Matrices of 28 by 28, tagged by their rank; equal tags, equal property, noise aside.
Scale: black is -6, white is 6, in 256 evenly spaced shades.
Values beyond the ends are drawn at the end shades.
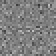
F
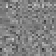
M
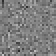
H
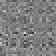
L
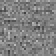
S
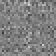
F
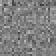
F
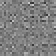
L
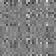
L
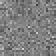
S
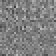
M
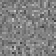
H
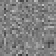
F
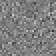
M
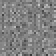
M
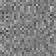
L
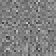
F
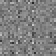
L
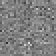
M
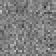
H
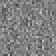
S
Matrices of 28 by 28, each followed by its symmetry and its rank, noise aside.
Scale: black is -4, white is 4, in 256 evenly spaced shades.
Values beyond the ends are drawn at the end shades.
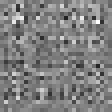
no symmetry, rank four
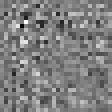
antisymmetric, rank four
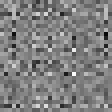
no symmetry, rank three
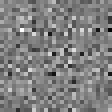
no symmetry, rank six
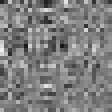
no symmetry, rank three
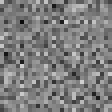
symmetric, rank six
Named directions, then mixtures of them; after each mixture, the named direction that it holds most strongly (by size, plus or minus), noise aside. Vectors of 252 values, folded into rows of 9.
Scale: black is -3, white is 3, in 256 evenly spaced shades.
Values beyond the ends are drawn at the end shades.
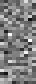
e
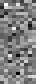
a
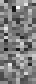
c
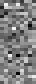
a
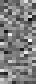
e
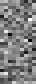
e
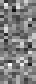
c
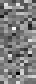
a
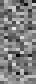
c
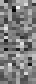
c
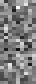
c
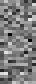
e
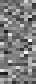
e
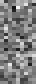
c
